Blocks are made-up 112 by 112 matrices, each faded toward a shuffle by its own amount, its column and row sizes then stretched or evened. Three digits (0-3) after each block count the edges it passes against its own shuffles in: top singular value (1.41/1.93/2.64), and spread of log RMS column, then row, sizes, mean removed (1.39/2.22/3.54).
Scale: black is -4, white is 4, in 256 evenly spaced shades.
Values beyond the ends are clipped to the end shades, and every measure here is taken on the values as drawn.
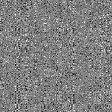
2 2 0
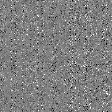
0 2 1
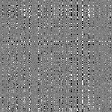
3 3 2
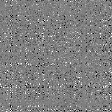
2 2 2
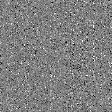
0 2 0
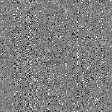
2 2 1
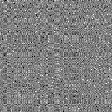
3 0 0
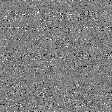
0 0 2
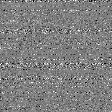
1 0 3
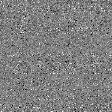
0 1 2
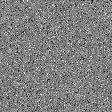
0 0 0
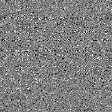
2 1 2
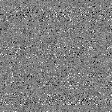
0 1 2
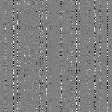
3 3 1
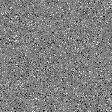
1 0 1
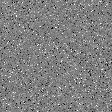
0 0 0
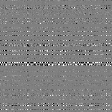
3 1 3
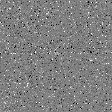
0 1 1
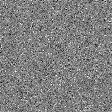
1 0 0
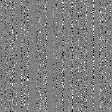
1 3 0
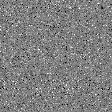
0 0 1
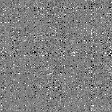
1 2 2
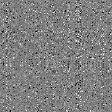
2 2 1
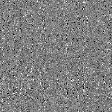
1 2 1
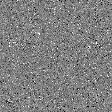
0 1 1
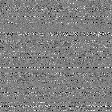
1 0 3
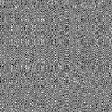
3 2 1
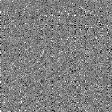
2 2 1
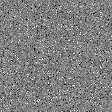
0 1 1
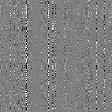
3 3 1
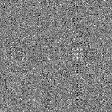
2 1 1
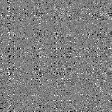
2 2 2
